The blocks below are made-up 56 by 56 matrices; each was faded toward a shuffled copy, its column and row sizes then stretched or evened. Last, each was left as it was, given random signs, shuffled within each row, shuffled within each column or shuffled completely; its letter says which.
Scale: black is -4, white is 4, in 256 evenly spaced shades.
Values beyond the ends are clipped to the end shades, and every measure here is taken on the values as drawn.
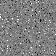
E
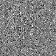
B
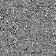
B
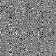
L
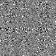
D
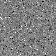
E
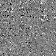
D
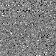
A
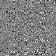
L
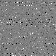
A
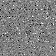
A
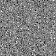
B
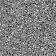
E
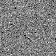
E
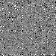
D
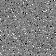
E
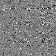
D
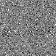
A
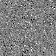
B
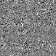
D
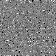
A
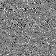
A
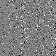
B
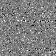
A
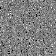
B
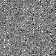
B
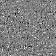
A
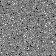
E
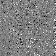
B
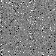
B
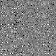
L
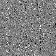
B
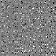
L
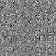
L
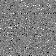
A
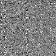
D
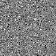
D
